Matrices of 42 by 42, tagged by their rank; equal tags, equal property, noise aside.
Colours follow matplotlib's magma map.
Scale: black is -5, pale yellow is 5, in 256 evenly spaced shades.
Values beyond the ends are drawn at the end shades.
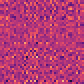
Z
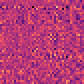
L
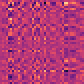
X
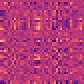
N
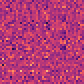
L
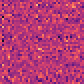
L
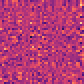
L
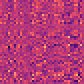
Z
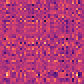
N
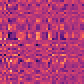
N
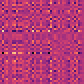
X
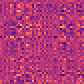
Z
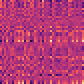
X
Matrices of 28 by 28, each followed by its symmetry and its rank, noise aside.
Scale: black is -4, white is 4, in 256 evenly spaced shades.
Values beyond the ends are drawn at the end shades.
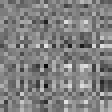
no symmetry, rank two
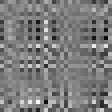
no symmetry, rank two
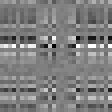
no symmetry, rank one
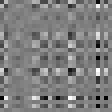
symmetric, rank one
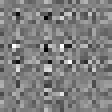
no symmetry, rank three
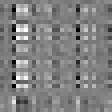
no symmetry, rank one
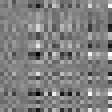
no symmetry, rank one
